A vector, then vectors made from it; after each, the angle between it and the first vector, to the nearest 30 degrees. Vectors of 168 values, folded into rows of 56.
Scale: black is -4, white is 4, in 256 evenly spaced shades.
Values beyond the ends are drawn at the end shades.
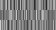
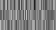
30 degrees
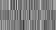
60 degrees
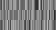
90 degrees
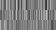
60 degrees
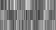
120 degrees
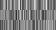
150 degrees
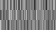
30 degrees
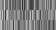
90 degrees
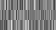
120 degrees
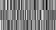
30 degrees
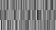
60 degrees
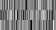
60 degrees
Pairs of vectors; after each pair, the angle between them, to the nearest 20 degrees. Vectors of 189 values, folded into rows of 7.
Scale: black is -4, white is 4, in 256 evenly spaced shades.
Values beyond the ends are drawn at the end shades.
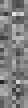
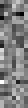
140 degrees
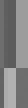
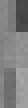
120 degrees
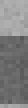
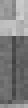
20 degrees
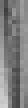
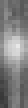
120 degrees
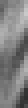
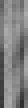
60 degrees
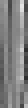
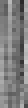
160 degrees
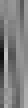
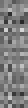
80 degrees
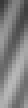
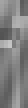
120 degrees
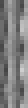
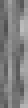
20 degrees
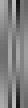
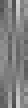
160 degrees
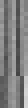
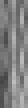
60 degrees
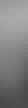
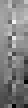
40 degrees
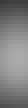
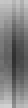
160 degrees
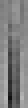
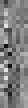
60 degrees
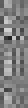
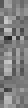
20 degrees
